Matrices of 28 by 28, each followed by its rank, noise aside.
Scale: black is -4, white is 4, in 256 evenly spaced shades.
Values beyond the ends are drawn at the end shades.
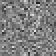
six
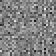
six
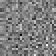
five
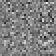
seven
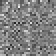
six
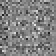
six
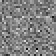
seven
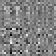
three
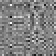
three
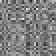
three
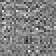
six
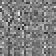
six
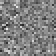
seven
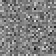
seven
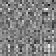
four
